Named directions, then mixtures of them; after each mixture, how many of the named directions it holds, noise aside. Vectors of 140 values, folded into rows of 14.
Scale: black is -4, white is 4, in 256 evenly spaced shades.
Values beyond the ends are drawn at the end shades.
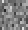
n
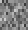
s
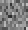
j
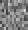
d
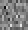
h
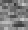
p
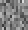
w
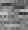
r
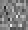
one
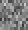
three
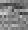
one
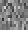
three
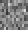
one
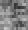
two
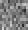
four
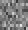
two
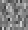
three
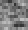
one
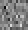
one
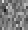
two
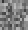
four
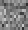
four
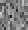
two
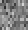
four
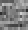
two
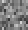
three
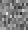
three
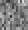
two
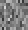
two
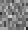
one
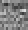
two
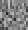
two
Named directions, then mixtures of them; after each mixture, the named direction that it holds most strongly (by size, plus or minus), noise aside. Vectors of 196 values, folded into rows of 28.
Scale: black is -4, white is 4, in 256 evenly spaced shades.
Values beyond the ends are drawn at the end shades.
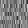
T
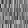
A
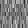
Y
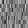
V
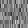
T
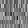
T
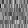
A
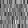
Y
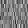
T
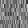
T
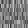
A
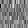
A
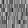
V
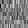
A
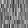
A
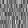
T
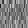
Y
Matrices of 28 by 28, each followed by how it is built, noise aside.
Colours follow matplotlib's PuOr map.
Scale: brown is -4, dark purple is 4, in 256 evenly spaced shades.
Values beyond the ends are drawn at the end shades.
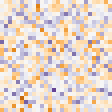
repeating columns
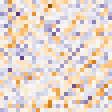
Hankel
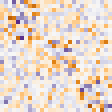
block diagonal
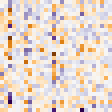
uneven columns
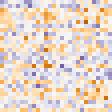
blocks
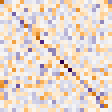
diagonal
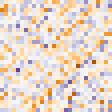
Hankel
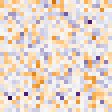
repeating columns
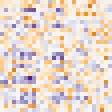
blocks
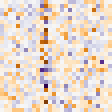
uneven columns
